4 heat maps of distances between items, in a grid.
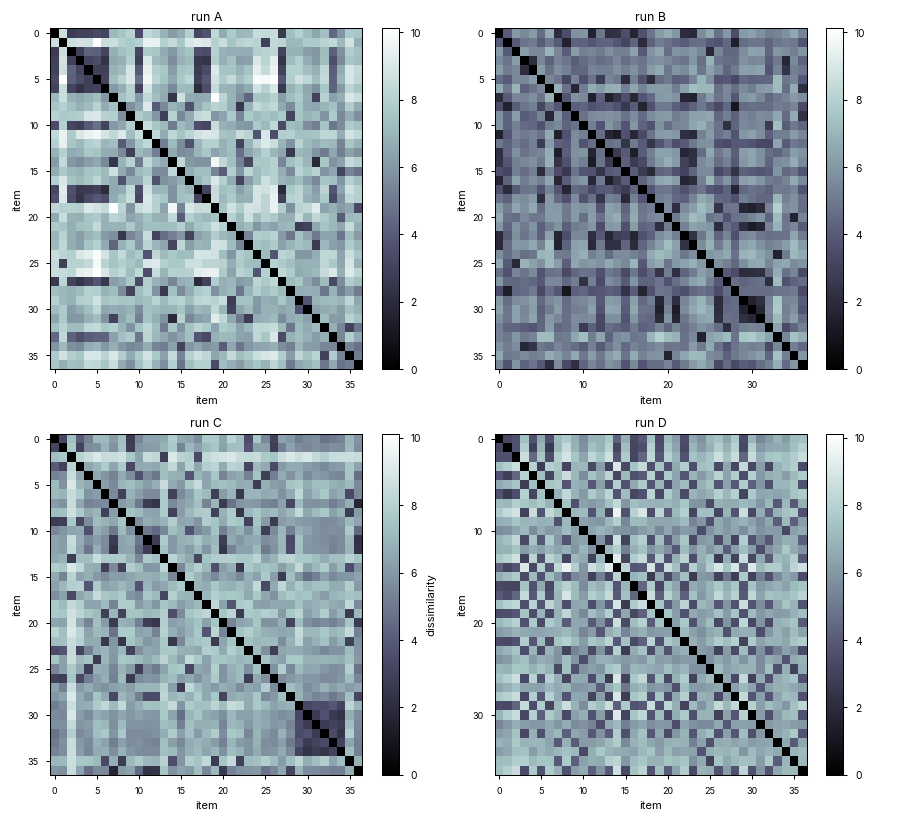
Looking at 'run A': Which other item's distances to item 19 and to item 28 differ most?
13
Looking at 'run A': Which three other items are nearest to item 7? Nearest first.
14, 31, 23
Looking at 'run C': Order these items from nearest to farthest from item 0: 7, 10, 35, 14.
10, 7, 35, 14
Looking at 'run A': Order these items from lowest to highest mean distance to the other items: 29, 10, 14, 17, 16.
10, 17, 14, 16, 29
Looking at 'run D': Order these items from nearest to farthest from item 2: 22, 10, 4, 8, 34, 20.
22, 4, 10, 34, 20, 8
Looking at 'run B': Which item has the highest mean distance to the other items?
33
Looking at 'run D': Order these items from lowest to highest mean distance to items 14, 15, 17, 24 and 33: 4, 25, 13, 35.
4, 25, 35, 13
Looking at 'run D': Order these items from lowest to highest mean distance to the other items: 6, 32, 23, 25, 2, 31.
23, 32, 31, 6, 25, 2
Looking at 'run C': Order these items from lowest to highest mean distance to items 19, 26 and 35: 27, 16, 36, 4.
27, 36, 4, 16
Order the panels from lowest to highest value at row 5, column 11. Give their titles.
run D, run B, run C, run A
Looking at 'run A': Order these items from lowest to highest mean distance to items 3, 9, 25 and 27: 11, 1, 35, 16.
1, 16, 35, 11
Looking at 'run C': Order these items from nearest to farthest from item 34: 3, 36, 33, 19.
33, 36, 3, 19
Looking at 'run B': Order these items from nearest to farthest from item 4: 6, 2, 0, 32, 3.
3, 32, 6, 2, 0
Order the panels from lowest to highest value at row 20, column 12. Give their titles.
run C, run B, run D, run A
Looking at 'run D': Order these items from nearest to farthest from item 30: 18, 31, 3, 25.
3, 18, 31, 25
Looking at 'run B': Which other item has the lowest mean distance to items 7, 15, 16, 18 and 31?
22
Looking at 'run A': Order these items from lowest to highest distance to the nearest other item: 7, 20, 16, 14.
14, 7, 16, 20
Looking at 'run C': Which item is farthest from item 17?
5
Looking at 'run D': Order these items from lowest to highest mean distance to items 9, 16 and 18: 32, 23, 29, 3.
23, 32, 3, 29
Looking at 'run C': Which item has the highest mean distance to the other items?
2
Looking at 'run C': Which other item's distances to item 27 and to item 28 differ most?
15
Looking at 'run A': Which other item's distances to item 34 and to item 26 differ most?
15
